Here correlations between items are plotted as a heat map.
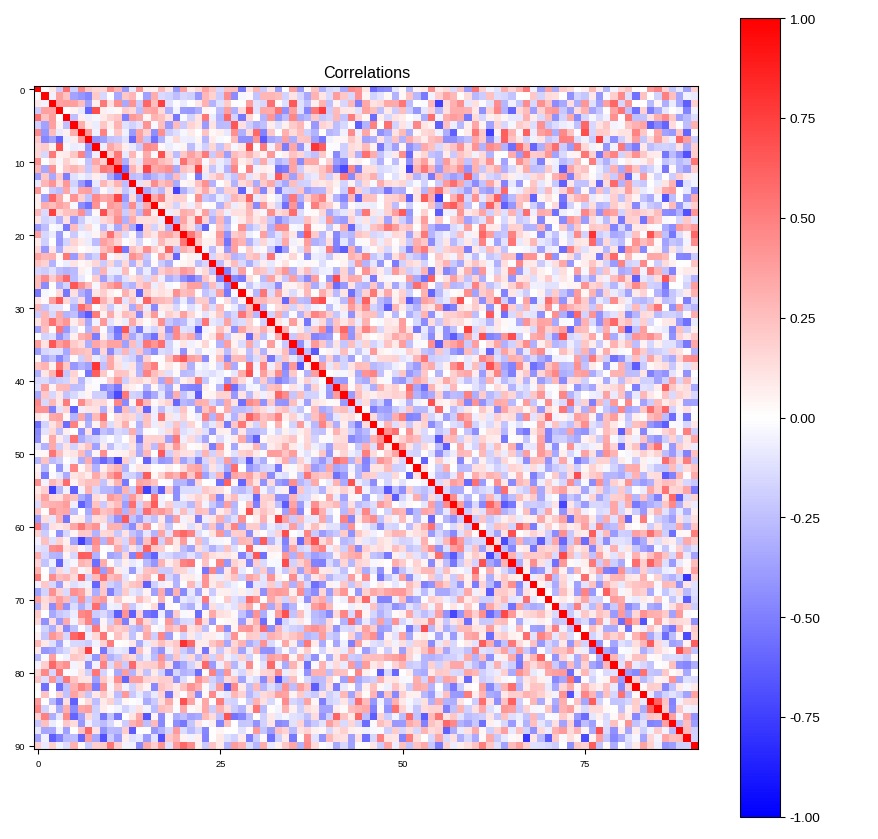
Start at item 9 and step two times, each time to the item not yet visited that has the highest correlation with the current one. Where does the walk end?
2
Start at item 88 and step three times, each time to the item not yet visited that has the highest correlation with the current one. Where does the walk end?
64
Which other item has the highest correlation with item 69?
78
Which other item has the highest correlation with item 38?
8
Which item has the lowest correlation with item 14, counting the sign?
19
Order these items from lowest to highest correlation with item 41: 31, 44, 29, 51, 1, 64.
31, 29, 64, 44, 1, 51
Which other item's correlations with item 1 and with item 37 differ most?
53
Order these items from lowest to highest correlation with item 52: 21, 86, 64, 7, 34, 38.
38, 86, 64, 34, 7, 21
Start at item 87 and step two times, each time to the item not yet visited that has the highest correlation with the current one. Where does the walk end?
16
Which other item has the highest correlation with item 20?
76
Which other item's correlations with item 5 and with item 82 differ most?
84
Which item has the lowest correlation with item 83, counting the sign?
73
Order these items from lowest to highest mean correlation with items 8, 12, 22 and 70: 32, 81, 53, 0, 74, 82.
81, 82, 32, 0, 53, 74
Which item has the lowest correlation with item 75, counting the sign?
89
